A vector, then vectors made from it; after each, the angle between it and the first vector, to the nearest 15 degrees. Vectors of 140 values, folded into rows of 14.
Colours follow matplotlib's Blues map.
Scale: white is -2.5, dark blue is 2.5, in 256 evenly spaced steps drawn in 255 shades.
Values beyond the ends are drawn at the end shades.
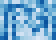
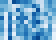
150 degrees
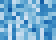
60 degrees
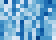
105 degrees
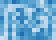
165 degrees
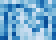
15 degrees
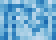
15 degrees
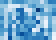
150 degrees
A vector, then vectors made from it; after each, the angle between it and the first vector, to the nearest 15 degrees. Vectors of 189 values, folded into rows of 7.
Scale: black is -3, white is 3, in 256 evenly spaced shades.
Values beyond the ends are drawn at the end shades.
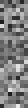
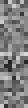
120 degrees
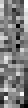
90 degrees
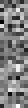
15 degrees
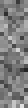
90 degrees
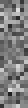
30 degrees
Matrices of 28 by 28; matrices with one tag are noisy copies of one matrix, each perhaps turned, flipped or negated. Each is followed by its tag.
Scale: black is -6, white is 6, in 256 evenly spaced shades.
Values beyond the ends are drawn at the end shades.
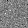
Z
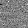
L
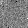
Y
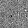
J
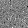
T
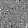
Y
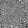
Y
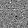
J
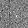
J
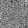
Y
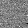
L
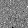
T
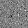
J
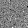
T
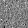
L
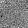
Y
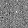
J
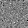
Z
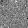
Y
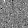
L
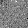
Y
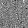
L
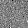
T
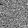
L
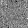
Y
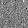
L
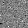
L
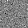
Z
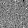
L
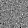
Z
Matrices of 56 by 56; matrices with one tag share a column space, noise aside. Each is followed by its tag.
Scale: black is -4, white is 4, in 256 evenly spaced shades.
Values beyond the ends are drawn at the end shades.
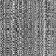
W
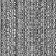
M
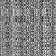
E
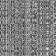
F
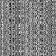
F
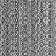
F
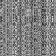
E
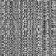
W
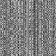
W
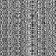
F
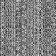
M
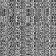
E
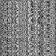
F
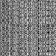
F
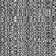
E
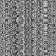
F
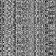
F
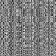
E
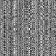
W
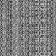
F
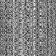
M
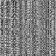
W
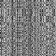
E
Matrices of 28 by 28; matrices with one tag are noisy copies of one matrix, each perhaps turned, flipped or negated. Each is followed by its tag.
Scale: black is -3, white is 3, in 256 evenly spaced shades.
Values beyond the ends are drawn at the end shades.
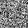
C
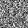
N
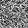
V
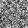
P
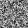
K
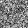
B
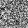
P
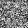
P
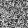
C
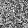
B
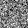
C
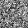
C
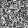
C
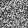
P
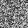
B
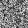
B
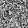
C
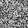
P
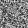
K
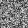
K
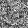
C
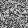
C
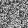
C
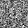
N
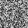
V
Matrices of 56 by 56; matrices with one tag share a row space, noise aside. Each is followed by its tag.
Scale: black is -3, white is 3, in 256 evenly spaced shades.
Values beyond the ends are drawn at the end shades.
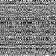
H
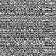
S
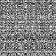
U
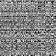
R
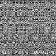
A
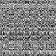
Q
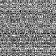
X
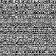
A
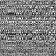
H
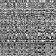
R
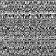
Q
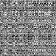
A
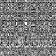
U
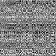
H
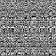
U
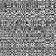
R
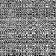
H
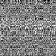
X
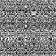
U
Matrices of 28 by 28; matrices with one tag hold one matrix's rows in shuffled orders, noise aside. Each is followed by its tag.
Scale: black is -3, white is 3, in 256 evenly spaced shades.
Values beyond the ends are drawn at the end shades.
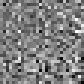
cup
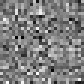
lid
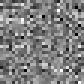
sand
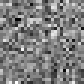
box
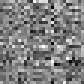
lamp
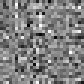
lid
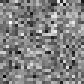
box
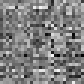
lamp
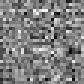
lamp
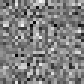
lid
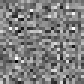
box
